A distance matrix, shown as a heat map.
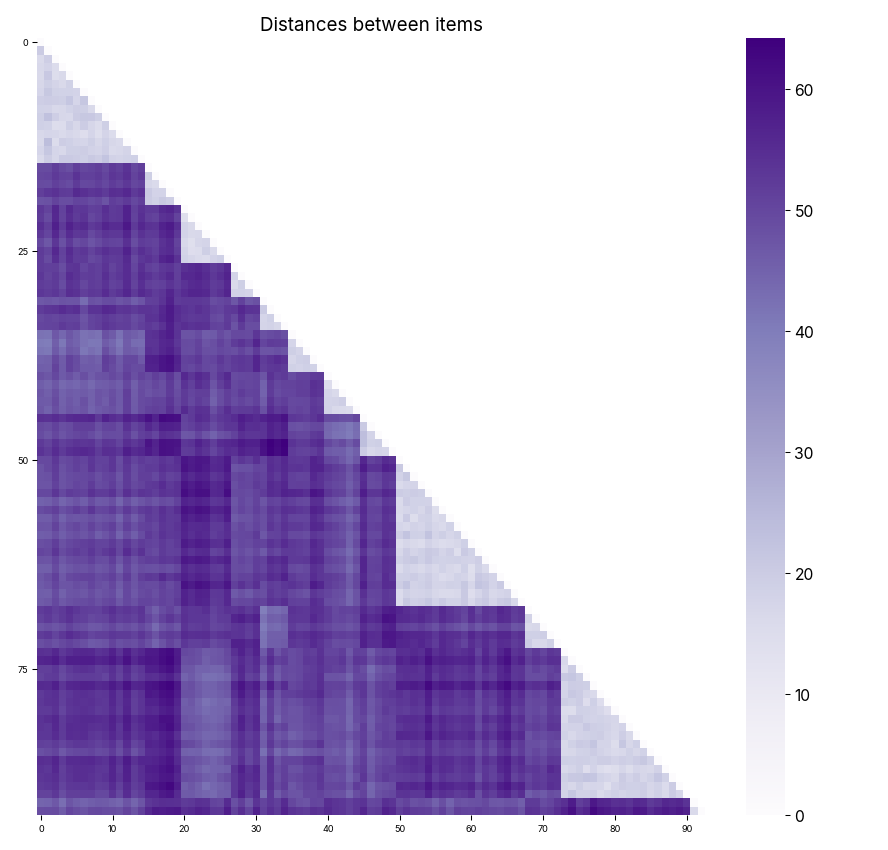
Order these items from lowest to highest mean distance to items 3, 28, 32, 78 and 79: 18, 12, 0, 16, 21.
0, 12, 21, 16, 18
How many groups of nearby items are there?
12
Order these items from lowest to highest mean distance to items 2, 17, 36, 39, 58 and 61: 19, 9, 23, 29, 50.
50, 9, 19, 29, 23
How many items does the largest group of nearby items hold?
18
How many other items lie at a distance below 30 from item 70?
4
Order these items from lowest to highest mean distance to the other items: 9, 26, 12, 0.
0, 9, 12, 26
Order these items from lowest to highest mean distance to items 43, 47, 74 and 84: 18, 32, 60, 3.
3, 60, 32, 18
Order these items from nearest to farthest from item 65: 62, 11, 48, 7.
62, 11, 7, 48
